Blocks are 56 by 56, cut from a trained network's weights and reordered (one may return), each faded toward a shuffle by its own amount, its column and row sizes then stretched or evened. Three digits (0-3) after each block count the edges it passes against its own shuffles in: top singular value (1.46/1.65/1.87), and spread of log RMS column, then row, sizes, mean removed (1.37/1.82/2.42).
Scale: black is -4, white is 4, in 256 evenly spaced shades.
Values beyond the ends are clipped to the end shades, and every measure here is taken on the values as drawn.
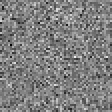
1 1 1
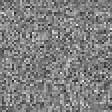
2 0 1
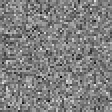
0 1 0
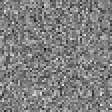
1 1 0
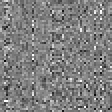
3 3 1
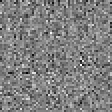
1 2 1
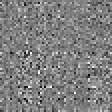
2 3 3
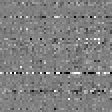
3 1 3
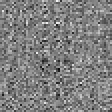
2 2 1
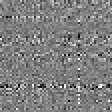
3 2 3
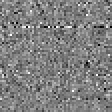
1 0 2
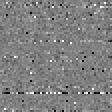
2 0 2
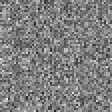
2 1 0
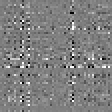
3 3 3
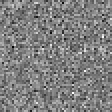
1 2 0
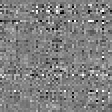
3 2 3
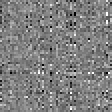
3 3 1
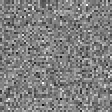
2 1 0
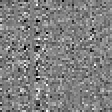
1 3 1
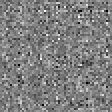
0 2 2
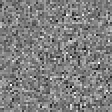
0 1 1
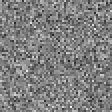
0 0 0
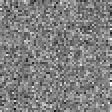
1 1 0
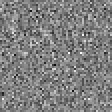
1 1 1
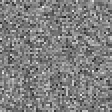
0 0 0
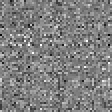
1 2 2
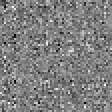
0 2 1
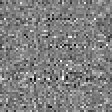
2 1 3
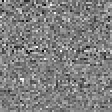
0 0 2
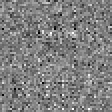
0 2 1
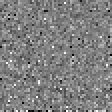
0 1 1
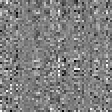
3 3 2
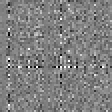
3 3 1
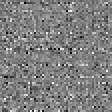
1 2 3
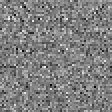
0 0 2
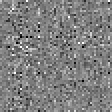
1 3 1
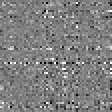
2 2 3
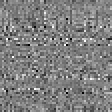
2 1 3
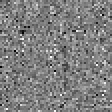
0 2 1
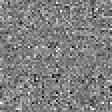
0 1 2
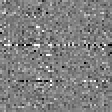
1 1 2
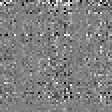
0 3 3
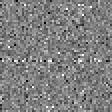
0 1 0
